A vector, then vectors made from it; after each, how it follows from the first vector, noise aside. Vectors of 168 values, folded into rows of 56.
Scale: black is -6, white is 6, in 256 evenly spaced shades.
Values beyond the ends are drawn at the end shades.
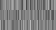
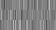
wrapped around, negated, partly zeroed.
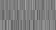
reversed, shrunk.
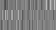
wrapped around, negated, partly zeroed.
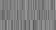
reversed, shrunk.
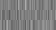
reversed, shrunk.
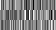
wrapped around, negated, scaled up.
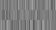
reversed, shrunk.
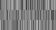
copied.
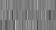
wrapped around, negated, partly zeroed.
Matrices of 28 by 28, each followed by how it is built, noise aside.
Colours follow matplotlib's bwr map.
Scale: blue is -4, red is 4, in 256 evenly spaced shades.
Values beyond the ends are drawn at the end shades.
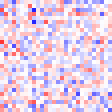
low rank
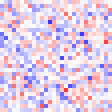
Toeplitz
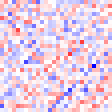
Hankel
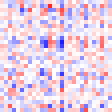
low rank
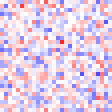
repeating rows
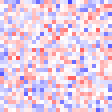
blocks
